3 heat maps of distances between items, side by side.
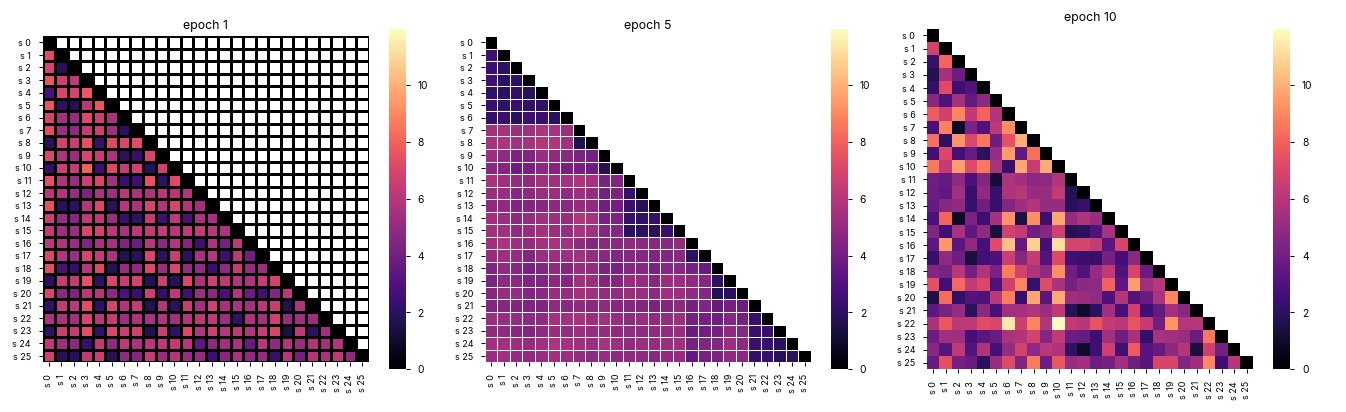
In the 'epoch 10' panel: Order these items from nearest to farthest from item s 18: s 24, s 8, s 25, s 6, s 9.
s 24, s 9, s 8, s 25, s 6
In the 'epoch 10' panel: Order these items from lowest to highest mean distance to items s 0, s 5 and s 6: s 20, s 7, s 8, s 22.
s 20, s 7, s 8, s 22
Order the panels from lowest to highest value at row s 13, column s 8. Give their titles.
epoch 5, epoch 10, epoch 1
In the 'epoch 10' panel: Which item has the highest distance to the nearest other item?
s 22
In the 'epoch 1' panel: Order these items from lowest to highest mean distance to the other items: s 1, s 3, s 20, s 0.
s 20, s 1, s 0, s 3
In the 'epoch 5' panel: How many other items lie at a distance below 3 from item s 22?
4
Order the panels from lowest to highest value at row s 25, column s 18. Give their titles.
epoch 1, epoch 5, epoch 10
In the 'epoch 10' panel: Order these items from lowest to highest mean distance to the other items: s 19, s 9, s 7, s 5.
s 5, s 9, s 7, s 19
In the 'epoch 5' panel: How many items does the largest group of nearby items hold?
7
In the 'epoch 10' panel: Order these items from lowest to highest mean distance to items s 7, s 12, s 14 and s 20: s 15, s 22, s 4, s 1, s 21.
s 4, s 21, s 15, s 22, s 1
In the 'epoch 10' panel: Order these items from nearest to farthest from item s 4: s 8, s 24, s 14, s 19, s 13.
s 14, s 13, s 24, s 19, s 8
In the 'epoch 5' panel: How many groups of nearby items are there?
7
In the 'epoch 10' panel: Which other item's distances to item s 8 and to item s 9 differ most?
s 16
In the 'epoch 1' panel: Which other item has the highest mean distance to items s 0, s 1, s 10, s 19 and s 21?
s 3
